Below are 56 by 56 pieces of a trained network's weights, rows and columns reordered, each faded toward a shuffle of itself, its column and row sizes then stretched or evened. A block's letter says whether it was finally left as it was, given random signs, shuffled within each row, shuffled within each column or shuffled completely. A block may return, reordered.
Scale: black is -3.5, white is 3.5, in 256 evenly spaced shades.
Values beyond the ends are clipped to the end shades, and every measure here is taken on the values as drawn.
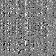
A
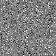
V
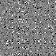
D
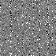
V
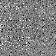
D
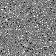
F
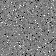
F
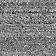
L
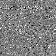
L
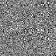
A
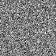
V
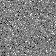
F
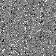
V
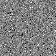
V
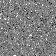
F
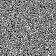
F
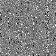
V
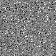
L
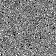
F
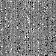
V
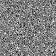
V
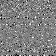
L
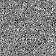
D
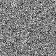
F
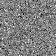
F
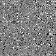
D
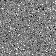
F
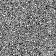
F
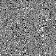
D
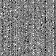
V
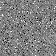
F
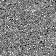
F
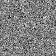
L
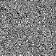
D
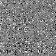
D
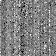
V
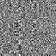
A
